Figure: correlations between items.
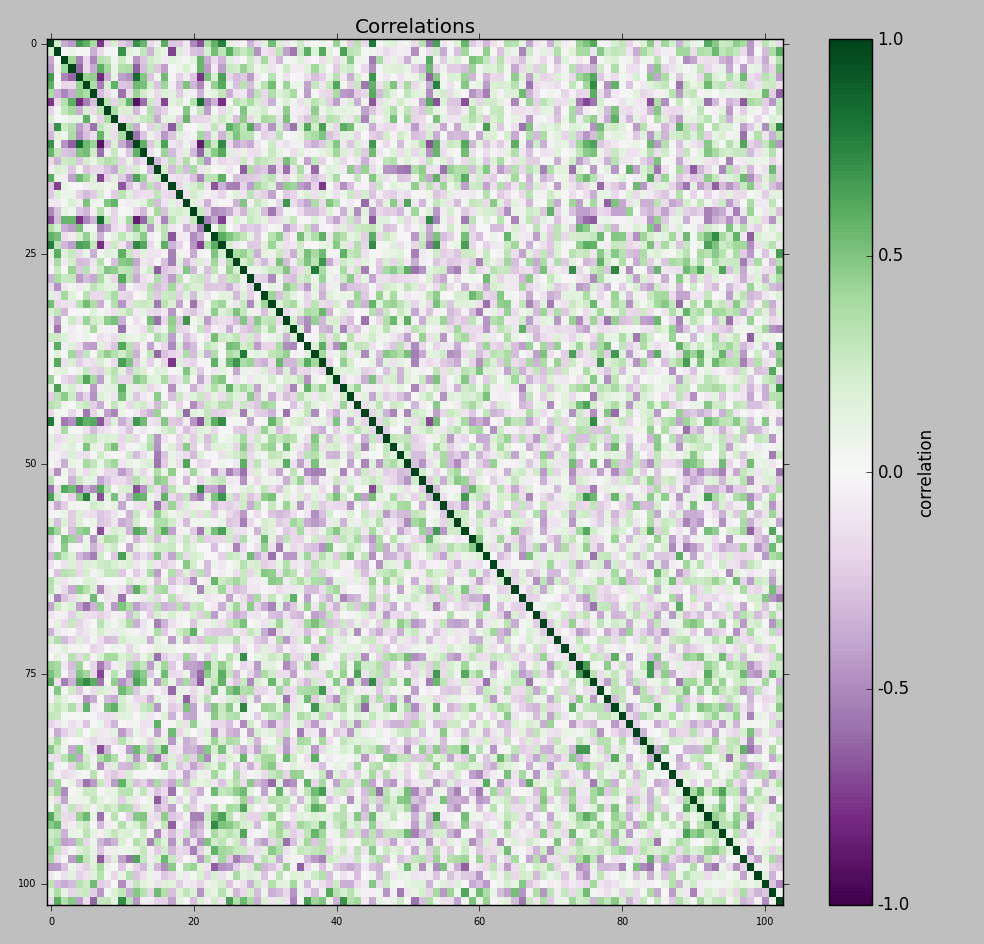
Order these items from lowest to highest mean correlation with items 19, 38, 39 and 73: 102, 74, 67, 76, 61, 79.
74, 67, 61, 76, 102, 79
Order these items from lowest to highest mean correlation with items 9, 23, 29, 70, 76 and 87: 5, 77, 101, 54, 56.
56, 101, 77, 54, 5
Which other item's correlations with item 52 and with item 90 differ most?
15
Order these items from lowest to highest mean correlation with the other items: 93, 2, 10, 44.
44, 2, 10, 93
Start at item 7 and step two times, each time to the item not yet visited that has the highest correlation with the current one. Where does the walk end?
53
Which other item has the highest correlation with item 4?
12
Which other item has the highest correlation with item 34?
66
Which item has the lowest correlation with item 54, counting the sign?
7
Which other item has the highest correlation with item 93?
23
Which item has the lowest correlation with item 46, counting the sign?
89
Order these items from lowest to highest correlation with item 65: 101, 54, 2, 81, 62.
2, 62, 81, 54, 101
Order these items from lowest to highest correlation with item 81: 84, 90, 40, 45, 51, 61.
90, 45, 84, 40, 61, 51
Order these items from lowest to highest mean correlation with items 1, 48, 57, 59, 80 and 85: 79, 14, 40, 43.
40, 14, 43, 79
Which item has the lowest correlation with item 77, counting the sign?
17
